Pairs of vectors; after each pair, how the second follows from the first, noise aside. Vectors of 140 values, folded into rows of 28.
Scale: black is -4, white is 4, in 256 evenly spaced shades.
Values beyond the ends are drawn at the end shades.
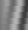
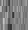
wrapped around, partly zeroed.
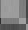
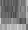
negated.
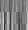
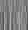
negated, shrunk.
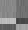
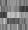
wrapped around, negated.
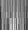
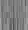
negated, shrunk.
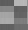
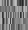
sign-scrambled.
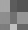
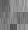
negated, shrunk.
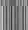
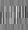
reversed, negated, partly zeroed.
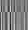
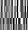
reversed, scaled up.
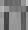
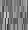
sign-scrambled.
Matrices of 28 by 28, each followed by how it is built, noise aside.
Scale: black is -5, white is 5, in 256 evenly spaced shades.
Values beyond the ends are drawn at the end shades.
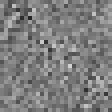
block diagonal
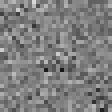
block diagonal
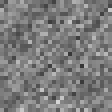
Hankel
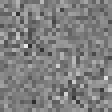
block diagonal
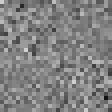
block diagonal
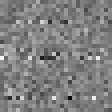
uneven rows
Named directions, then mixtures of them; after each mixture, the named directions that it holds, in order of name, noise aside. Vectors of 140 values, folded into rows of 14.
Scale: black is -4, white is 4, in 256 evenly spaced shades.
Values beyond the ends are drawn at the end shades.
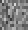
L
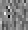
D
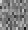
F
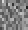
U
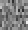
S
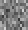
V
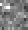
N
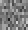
F, S, U.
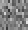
D, S, U.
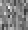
D, N.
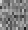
F.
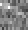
D, N, S.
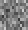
V.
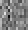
D, F.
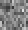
N, S, V.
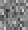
V.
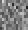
U.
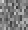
F, U.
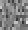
S.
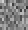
F, U.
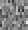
S.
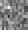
D, N, V.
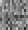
F, S.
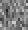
L, V.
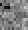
N.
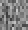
L, S, V.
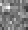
N.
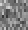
N, S, V.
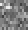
N, V.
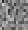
L.
